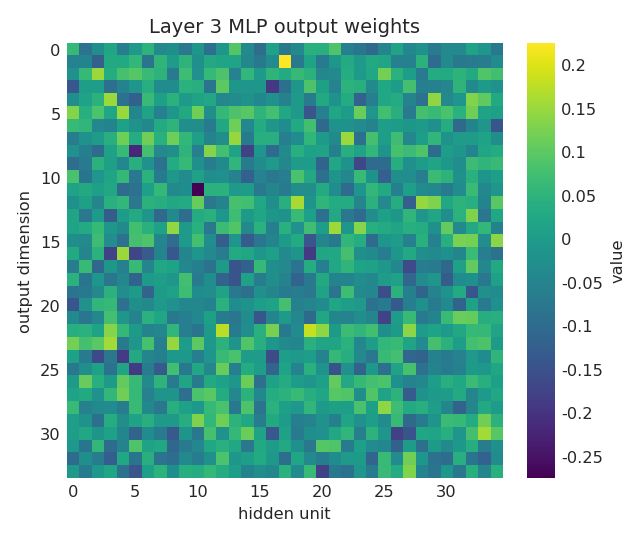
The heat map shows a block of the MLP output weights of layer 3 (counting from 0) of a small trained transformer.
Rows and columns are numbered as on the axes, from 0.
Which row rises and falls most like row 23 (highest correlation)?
4
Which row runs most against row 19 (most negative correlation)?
13
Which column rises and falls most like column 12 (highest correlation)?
19
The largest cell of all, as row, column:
1, 17
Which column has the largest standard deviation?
5
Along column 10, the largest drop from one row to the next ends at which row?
11
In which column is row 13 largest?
32
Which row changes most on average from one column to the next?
25
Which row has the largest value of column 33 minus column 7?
30
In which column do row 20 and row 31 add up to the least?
26
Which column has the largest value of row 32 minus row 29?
27
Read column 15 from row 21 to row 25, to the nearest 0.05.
-0.15 0.05 0.05 0 0
